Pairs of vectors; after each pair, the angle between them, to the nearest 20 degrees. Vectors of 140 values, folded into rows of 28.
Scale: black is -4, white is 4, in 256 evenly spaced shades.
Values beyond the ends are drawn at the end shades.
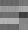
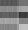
40 degrees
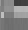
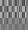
80 degrees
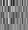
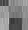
80 degrees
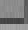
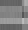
140 degrees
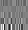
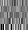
140 degrees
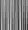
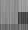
60 degrees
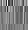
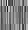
40 degrees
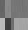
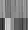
160 degrees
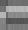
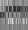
140 degrees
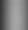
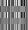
80 degrees
